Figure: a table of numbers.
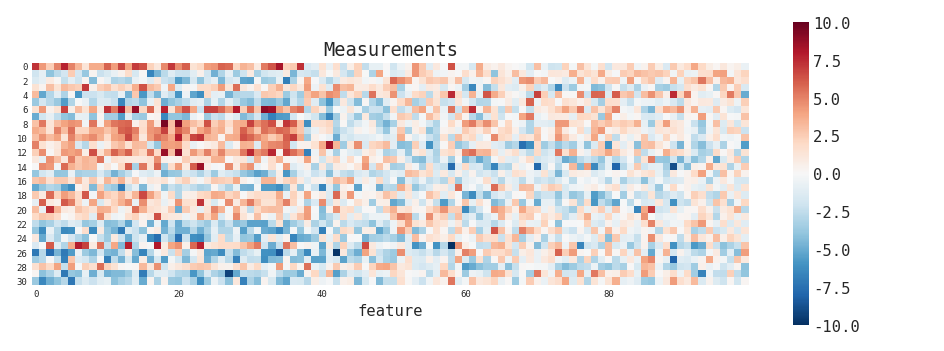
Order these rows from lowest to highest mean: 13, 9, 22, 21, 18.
22, 13, 18, 21, 9
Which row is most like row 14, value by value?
19
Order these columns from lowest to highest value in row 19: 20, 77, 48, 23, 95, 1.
48, 77, 95, 20, 1, 23
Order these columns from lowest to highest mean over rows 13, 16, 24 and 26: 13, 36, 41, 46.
36, 13, 41, 46
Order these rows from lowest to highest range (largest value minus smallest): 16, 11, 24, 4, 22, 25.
16, 22, 24, 4, 11, 25
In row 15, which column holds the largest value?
93
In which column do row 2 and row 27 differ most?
89
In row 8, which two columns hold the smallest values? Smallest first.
38, 49
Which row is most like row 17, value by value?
23
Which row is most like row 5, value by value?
7
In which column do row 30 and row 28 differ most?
5
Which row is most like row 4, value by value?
29
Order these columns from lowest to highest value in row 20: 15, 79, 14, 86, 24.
24, 79, 15, 14, 86
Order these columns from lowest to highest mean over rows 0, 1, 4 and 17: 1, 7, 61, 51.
1, 7, 51, 61
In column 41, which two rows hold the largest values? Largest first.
11, 4
